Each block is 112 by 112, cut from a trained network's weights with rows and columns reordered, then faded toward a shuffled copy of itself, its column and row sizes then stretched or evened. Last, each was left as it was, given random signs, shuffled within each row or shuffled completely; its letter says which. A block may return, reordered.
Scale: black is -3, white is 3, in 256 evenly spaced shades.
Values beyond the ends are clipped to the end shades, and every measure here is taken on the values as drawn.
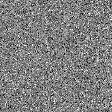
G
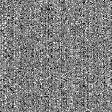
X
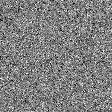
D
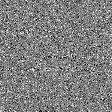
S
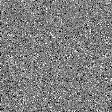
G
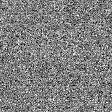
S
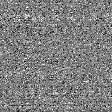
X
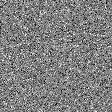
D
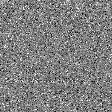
S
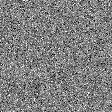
D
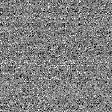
X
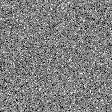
D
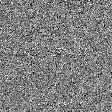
G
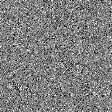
G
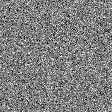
D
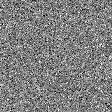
D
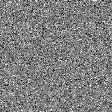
S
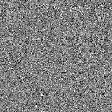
X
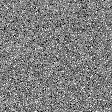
D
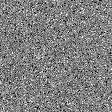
D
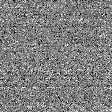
S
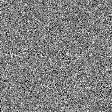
G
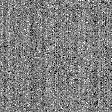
X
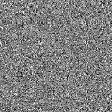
X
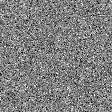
D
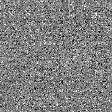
X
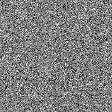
G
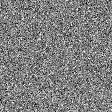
D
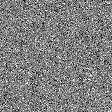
D
